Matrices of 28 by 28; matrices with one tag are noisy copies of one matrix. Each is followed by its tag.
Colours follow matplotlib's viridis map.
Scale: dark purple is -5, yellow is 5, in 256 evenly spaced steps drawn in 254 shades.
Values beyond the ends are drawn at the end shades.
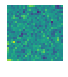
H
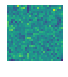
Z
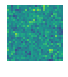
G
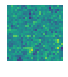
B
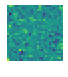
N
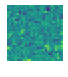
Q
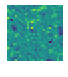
G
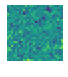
Q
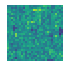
G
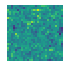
G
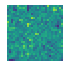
Z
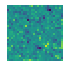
Q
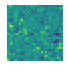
N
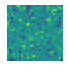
Z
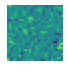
N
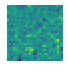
B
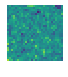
H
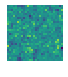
B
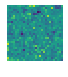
H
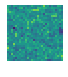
G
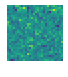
Z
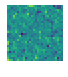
H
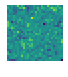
Z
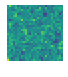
N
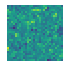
G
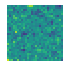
H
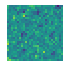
H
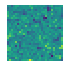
Q
